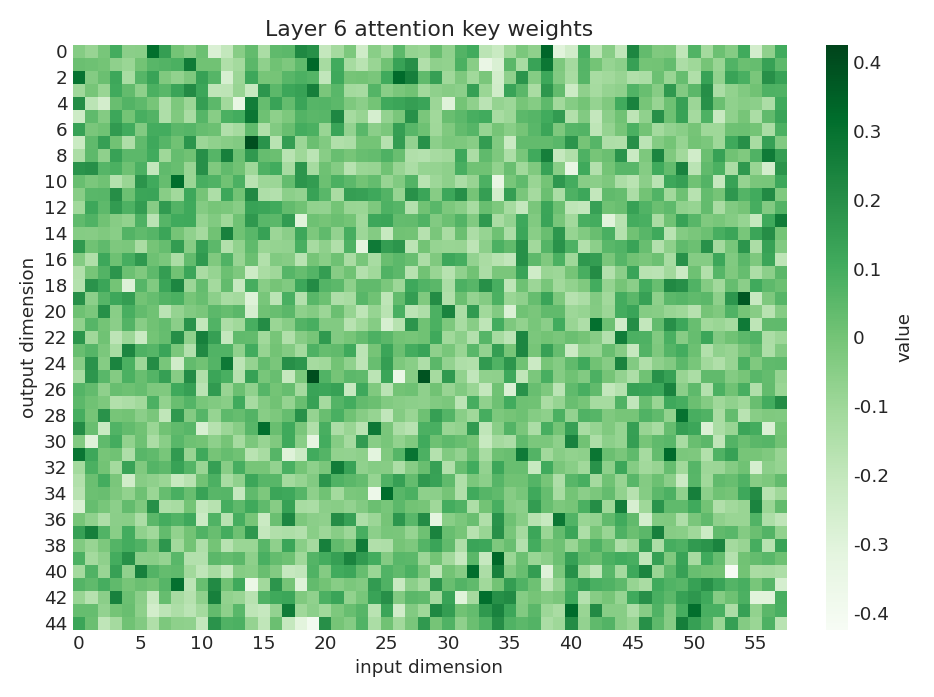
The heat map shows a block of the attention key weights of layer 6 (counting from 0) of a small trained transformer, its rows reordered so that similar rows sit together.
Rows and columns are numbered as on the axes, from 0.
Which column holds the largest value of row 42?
33
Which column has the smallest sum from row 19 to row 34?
31
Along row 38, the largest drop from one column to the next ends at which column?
24
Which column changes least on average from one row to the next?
43
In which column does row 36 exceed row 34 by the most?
39
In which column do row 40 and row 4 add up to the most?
45
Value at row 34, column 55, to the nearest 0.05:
0.2
